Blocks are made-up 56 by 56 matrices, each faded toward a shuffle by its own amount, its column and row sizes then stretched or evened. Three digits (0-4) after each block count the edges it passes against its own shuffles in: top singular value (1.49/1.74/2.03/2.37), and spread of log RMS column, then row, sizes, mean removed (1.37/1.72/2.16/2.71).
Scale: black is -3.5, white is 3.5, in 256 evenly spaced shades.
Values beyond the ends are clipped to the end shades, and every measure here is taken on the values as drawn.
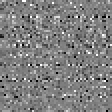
3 0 3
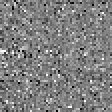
0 2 1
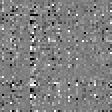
1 4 3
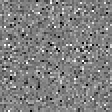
0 1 1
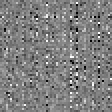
2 4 2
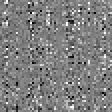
1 4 2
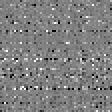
2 1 4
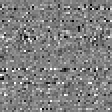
0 1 4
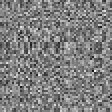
3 1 0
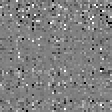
0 3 3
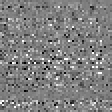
1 1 4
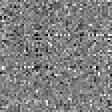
2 2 2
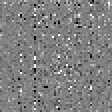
0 3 1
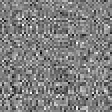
4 0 2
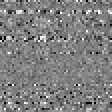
3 0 4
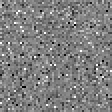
0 0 1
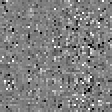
1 3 0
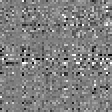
2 3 4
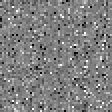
1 2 0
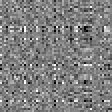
4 3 3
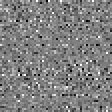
0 0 4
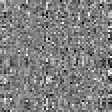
2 3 0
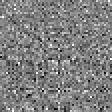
3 0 2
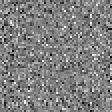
2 2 0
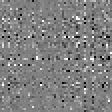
3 3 3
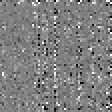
1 4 2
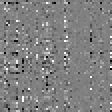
2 4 2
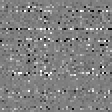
1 1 4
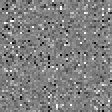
0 2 1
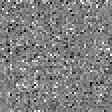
0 1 1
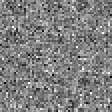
1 0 0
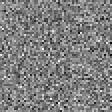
2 0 1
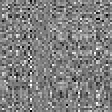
3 3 0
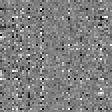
1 4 3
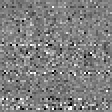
2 1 4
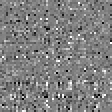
2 2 2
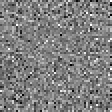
2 2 1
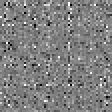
2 3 2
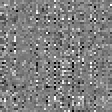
3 4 1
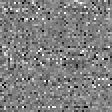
1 0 3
